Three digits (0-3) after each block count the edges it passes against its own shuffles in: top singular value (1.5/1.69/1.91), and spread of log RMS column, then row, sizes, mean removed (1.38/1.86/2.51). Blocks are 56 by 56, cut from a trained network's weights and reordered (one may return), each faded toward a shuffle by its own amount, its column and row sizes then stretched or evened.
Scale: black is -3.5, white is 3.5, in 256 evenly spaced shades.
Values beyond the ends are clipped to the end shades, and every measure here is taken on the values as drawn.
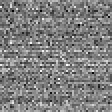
2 0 1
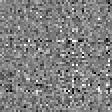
0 2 2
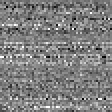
1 0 3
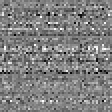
2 0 3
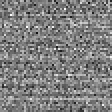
1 0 1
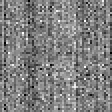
3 1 1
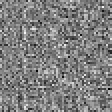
2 1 1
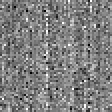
1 2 1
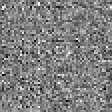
1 1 2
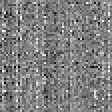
2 2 2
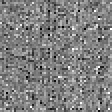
0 1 2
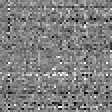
2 2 2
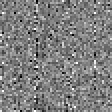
0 2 0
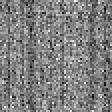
2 0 1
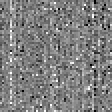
1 2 0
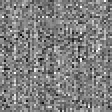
1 1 1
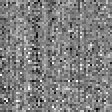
1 1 1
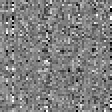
1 3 1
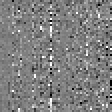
1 3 0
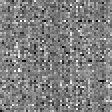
0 1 2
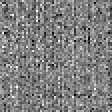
1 1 1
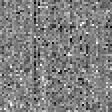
0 2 0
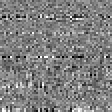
3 0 3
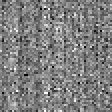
1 1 1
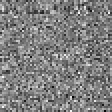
1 0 1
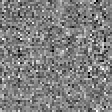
0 2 1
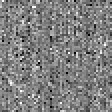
0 2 0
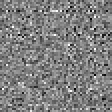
1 1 2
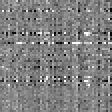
3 1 3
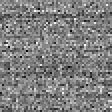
1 0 1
